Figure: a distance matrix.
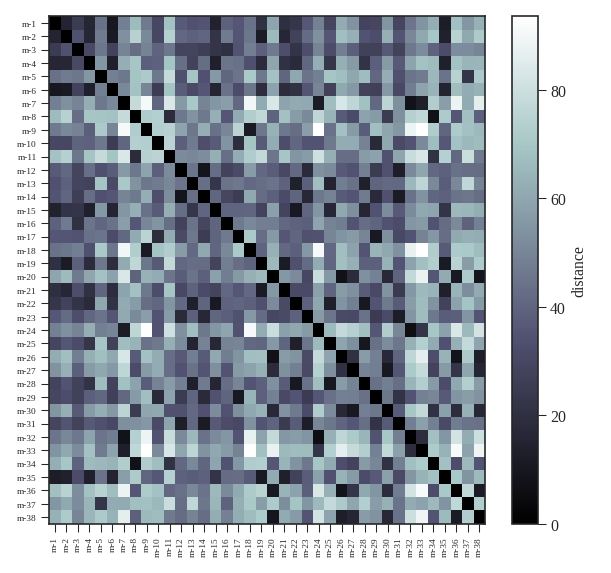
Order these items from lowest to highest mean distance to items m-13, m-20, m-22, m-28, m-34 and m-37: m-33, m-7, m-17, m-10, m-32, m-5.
m-17, m-10, m-5, m-32, m-7, m-33
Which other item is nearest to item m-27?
m-30
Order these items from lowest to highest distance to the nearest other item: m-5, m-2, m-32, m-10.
m-32, m-2, m-10, m-5
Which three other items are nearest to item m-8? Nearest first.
m-34, m-11, m-30
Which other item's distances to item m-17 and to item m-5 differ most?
m-37
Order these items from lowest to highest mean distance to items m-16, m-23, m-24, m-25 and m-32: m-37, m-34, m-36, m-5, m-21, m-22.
m-22, m-21, m-5, m-34, m-37, m-36
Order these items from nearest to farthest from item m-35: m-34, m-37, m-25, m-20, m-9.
m-25, m-9, m-37, m-20, m-34
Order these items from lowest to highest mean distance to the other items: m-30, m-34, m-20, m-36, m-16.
m-16, m-30, m-20, m-34, m-36
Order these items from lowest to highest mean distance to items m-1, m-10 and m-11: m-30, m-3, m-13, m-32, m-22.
m-3, m-22, m-13, m-30, m-32
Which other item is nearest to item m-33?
m-7
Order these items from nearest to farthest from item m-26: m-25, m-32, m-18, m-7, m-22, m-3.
m-3, m-22, m-25, m-18, m-32, m-7
